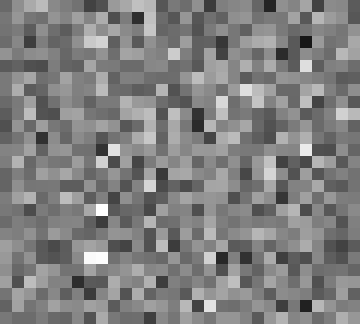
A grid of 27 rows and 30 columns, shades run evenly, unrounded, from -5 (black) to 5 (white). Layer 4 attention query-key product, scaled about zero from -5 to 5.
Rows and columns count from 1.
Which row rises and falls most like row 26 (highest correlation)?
14
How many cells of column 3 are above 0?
12
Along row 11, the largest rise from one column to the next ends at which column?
18
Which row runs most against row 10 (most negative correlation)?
8
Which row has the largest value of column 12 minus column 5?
10
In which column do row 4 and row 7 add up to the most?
9
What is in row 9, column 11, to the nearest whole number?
2
